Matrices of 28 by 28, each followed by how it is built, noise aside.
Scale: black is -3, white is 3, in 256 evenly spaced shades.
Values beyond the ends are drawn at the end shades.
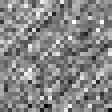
Hankel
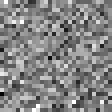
Hankel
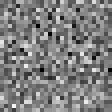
noise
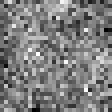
smooth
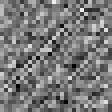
Hankel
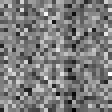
repeating rows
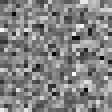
repeating rows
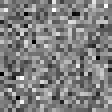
noise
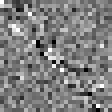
banded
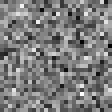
noise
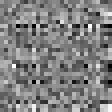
low rank
